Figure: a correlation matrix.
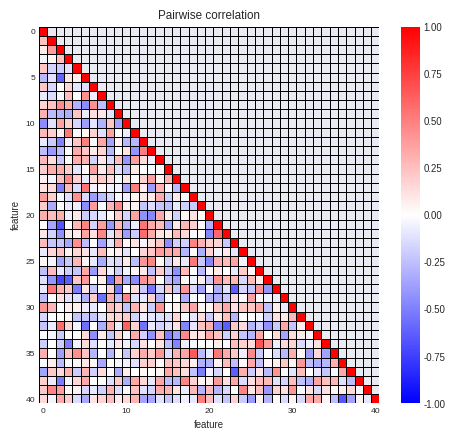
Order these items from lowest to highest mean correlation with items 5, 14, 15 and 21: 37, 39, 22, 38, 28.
28, 39, 37, 38, 22
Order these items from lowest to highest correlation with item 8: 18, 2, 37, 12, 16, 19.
12, 18, 37, 16, 19, 2
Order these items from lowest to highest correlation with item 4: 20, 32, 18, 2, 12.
2, 32, 20, 12, 18
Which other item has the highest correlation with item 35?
18
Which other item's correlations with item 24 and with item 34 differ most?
16
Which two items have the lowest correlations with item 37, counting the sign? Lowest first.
23, 19
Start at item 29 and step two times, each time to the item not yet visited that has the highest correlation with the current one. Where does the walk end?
32
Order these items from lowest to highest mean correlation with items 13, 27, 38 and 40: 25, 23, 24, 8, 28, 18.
28, 8, 24, 18, 25, 23
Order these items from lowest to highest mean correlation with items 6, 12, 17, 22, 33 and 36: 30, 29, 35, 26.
29, 26, 30, 35
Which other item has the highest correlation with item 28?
1
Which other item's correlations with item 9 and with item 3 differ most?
27
